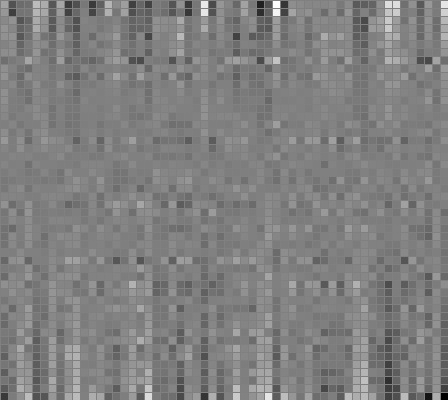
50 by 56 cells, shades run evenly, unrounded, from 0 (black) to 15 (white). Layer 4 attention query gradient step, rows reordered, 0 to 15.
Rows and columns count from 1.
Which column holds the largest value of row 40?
34
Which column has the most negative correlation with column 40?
13
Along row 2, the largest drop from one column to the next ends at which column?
36
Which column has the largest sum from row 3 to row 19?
49
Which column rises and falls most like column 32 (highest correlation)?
30
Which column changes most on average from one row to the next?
18
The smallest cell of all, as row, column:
50, 56
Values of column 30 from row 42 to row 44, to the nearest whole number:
10 7 10
